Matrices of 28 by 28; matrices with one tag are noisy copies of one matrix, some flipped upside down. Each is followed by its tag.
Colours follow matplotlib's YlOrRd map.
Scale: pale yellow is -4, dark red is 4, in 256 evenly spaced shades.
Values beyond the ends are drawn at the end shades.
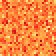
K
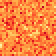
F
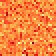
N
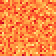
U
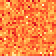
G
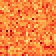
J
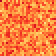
N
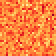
J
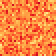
N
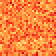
N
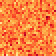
F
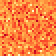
K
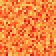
J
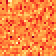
J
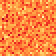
K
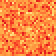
F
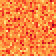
G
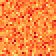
G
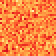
U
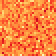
K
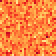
N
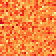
U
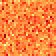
K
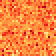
F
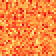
G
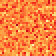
U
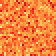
U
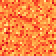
N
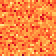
U
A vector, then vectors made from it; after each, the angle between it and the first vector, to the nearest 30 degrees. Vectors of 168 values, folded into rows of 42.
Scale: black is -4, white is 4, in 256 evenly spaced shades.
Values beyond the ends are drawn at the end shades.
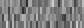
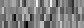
90 degrees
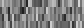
30 degrees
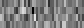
120 degrees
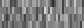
120 degrees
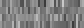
60 degrees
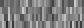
150 degrees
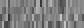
90 degrees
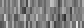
30 degrees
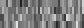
60 degrees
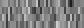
120 degrees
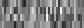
90 degrees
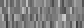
150 degrees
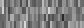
60 degrees
